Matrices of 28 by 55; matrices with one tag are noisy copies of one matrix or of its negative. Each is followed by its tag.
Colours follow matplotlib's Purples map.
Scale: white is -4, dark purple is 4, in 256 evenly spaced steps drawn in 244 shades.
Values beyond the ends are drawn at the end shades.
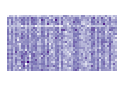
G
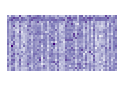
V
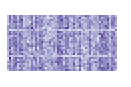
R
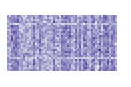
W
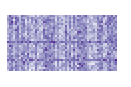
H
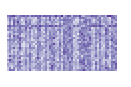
G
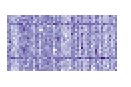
W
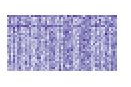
G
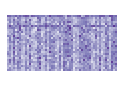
G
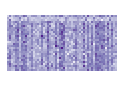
V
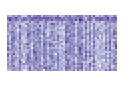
V
